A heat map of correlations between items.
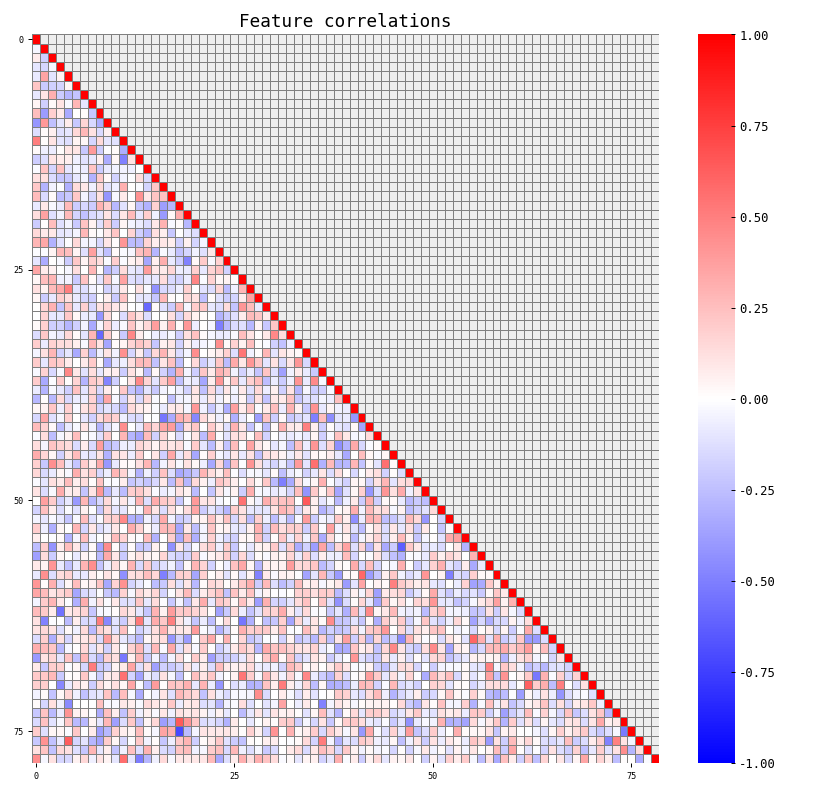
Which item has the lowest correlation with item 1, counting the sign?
63
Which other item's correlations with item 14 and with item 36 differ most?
29
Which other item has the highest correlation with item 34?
50
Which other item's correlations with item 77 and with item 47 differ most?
74
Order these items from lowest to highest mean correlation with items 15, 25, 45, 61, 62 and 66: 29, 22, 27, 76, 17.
27, 76, 22, 29, 17
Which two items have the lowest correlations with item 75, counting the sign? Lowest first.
18, 74
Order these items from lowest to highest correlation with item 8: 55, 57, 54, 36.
55, 57, 36, 54
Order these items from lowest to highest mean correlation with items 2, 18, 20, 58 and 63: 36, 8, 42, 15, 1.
42, 1, 36, 15, 8
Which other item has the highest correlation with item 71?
28
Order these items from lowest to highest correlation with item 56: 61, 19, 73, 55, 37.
19, 37, 61, 73, 55
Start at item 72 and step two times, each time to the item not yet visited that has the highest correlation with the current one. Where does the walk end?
70
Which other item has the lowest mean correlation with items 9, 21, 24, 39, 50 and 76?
46
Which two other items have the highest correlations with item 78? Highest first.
11, 0
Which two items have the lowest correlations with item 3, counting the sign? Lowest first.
62, 70
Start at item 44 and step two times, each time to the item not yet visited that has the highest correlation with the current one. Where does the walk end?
35
